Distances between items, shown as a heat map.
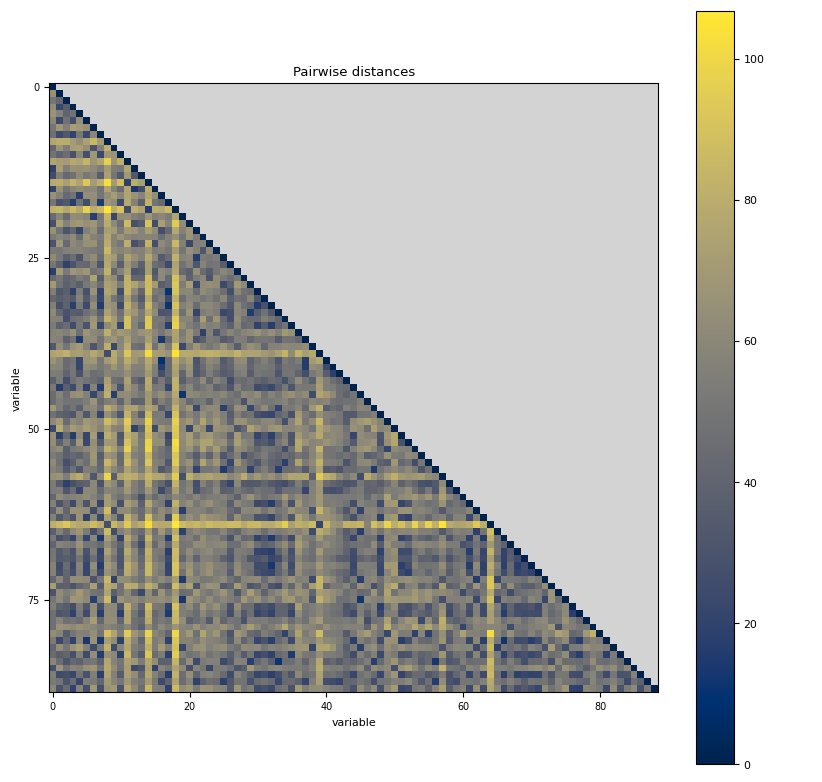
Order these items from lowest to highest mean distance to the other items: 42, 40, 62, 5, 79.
42, 5, 62, 40, 79
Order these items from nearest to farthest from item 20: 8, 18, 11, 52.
52, 8, 11, 18
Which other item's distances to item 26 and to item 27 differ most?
55
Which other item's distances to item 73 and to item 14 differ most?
18
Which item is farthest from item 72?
64
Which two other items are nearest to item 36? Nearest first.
22, 24
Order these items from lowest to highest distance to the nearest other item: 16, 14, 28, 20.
16, 14, 20, 28
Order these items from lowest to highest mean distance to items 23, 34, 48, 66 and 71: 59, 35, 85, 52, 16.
35, 52, 59, 85, 16
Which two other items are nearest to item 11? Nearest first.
14, 18
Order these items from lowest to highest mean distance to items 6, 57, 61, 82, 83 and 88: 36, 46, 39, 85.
46, 85, 36, 39
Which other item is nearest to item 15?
12
